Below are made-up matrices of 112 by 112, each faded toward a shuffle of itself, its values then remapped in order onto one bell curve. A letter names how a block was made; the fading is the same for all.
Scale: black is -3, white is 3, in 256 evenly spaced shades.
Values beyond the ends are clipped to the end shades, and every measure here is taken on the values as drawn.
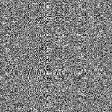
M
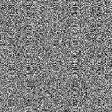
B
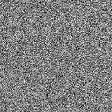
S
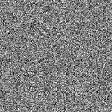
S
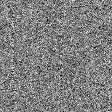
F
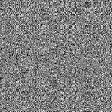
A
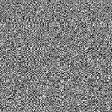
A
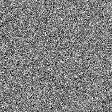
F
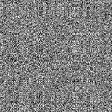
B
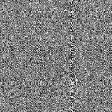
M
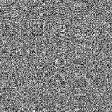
B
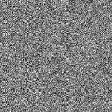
B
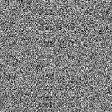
B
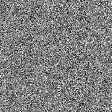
F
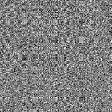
A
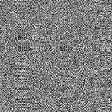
A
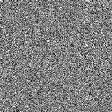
S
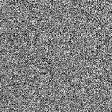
S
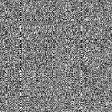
M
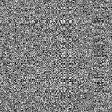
M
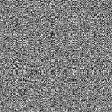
A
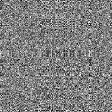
M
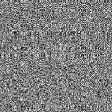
A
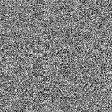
S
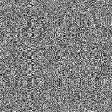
B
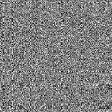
M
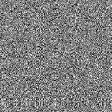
B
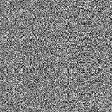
B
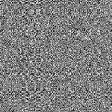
A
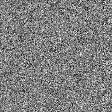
F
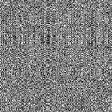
A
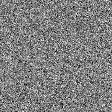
F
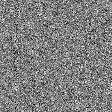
F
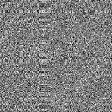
A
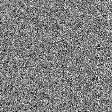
F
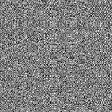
A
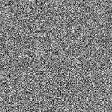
S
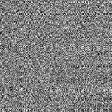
A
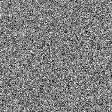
F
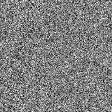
F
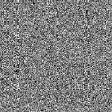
M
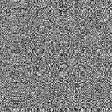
A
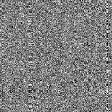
M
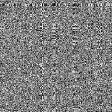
M
